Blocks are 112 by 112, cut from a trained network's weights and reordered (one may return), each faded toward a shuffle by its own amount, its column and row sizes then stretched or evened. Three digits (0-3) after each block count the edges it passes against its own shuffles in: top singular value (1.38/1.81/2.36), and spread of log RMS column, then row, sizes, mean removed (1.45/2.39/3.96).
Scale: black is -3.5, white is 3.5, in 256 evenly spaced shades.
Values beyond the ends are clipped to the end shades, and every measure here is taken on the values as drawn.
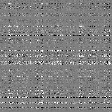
2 2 3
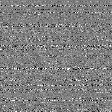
0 0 3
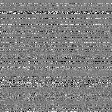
1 1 3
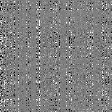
1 3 2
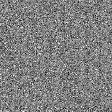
0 0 1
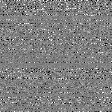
0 0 3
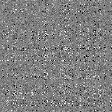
0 2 2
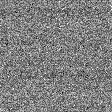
0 0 0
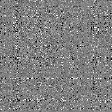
0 2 2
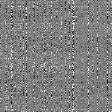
1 3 1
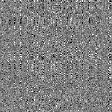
3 2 1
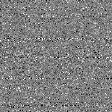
1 1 2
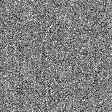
0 0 0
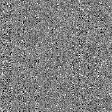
0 2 1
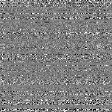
0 1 3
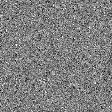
0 1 0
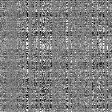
3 3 0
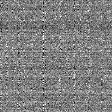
2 2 0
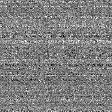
2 1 2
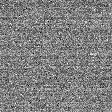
1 0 0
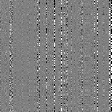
3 3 0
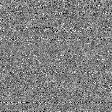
0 0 2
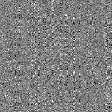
3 2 0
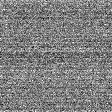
2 0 1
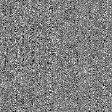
0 2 0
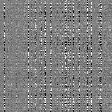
3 3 1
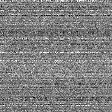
3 1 2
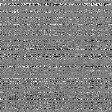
1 2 3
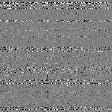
2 1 3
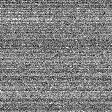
3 0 1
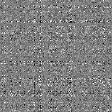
0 2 2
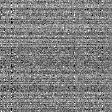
3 2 0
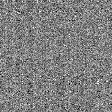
1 0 1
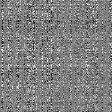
2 3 1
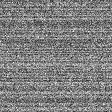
3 0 0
